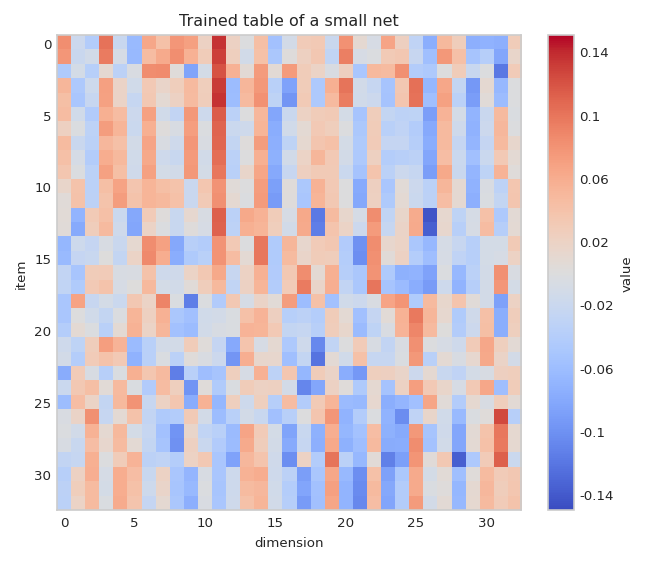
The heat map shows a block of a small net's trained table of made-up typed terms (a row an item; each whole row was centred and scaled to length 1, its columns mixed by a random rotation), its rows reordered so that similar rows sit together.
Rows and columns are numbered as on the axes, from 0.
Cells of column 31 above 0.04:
10
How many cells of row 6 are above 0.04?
8
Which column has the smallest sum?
21
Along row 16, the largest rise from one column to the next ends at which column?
22
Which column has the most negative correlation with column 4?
23
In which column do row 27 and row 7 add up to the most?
31
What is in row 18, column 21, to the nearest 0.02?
-0.02
